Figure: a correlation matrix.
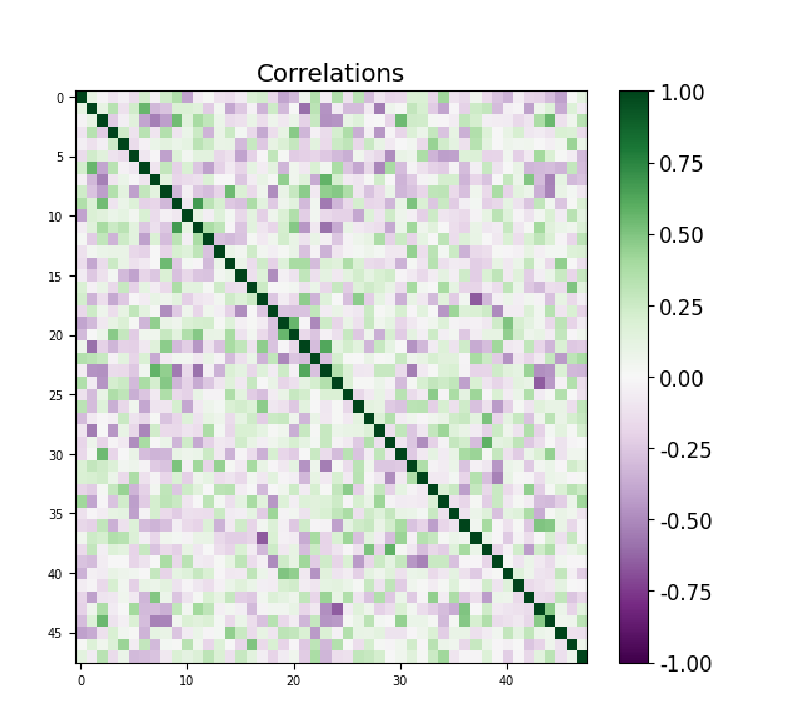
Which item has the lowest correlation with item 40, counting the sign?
22
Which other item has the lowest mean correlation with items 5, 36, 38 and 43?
24
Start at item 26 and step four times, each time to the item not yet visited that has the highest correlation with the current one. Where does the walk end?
7
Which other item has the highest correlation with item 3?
20
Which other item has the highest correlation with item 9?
11
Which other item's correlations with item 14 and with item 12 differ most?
8
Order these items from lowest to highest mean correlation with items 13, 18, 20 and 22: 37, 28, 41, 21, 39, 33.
21, 39, 28, 41, 37, 33
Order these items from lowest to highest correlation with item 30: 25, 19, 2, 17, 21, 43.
17, 19, 21, 43, 25, 2
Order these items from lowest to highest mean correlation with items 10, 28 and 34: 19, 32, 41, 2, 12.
32, 41, 2, 19, 12
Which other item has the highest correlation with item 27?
38
